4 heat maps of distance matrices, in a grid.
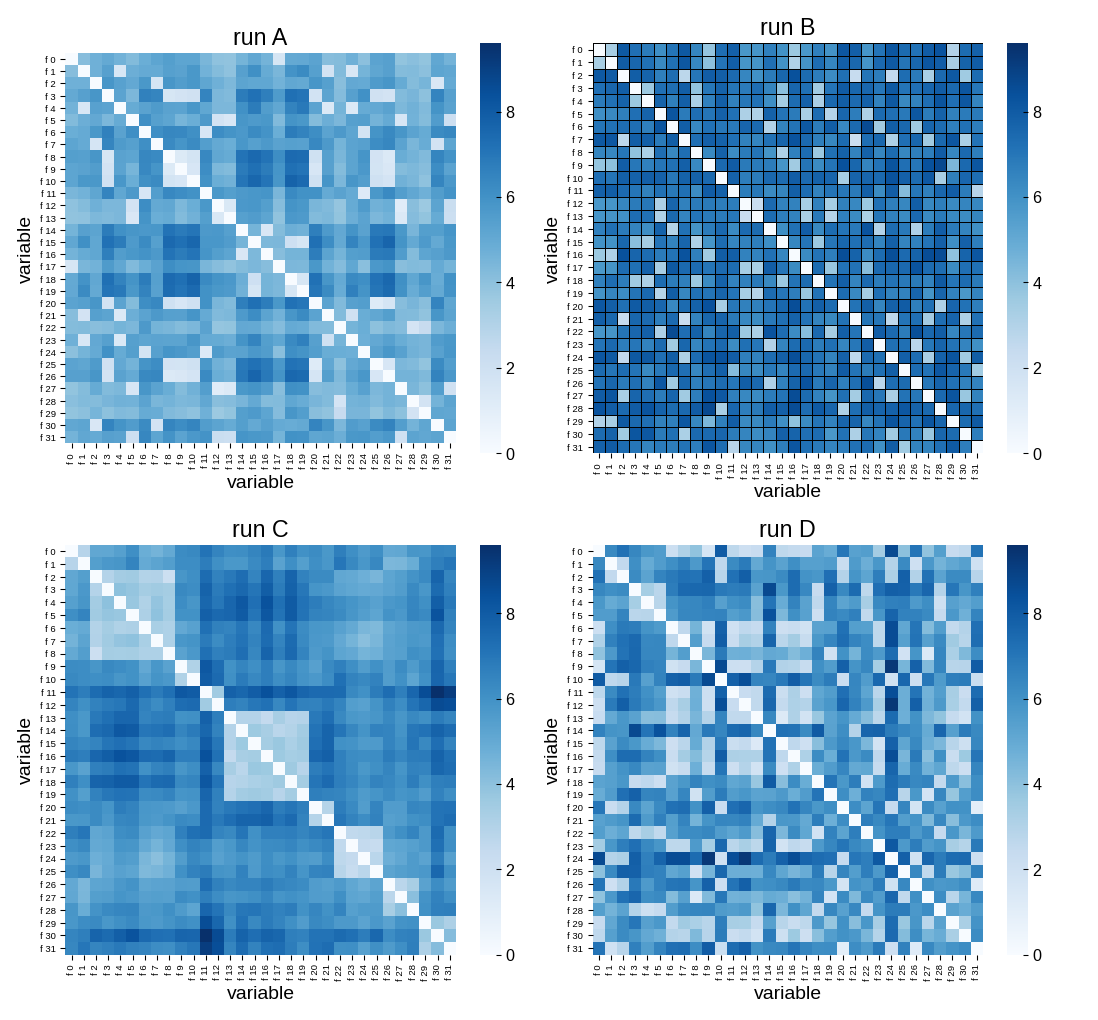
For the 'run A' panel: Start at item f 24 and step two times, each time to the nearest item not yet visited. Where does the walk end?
f 6
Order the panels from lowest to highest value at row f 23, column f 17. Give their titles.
run D, run A, run C, run B
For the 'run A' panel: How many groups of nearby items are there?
9
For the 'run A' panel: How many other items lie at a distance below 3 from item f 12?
4
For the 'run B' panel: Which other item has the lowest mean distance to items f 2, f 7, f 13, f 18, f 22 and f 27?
f 21
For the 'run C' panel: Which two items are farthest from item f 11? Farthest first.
f 30, f 31
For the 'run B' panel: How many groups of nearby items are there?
7
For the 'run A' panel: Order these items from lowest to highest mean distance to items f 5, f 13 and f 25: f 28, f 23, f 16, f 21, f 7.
f 28, f 21, f 23, f 7, f 16
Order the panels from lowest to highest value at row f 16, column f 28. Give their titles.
run A, run D, run C, run B
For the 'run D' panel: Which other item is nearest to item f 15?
f 13
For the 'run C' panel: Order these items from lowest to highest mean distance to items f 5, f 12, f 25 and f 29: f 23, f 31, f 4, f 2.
f 23, f 2, f 4, f 31
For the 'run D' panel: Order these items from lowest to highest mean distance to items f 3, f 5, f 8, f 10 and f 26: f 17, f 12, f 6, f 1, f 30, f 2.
f 1, f 2, f 30, f 17, f 6, f 12
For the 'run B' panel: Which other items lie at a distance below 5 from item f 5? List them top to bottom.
f 12, f 13, f 17, f 19, f 22
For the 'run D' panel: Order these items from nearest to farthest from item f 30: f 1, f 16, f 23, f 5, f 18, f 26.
f 23, f 16, f 18, f 5, f 1, f 26
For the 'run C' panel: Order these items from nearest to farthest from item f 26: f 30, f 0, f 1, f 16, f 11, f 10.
f 1, f 0, f 10, f 30, f 16, f 11
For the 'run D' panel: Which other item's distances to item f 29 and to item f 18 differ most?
f 3
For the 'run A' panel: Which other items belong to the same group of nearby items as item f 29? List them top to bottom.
f 22, f 28
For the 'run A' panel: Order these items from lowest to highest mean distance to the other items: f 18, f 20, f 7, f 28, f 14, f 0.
f 28, f 0, f 20, f 7, f 14, f 18
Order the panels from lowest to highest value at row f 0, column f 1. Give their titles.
run C, run B, run A, run D
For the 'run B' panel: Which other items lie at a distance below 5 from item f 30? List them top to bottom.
f 2, f 7, f 21, f 24, f 27
